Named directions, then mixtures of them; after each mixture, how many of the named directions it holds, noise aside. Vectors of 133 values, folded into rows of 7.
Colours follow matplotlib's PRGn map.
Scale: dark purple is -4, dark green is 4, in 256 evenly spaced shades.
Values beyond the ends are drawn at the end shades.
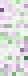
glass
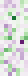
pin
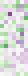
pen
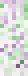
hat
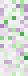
four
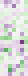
two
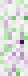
two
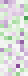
four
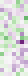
three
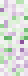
four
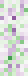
three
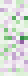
three
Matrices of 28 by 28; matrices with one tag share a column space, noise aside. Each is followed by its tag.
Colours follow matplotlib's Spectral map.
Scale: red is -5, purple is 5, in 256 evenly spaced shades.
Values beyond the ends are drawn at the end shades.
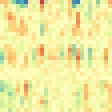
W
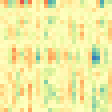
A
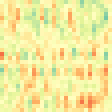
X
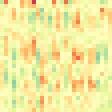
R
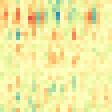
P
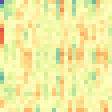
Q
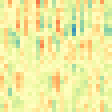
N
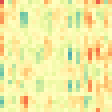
R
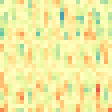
P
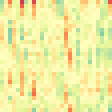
Q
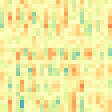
X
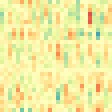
P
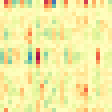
A
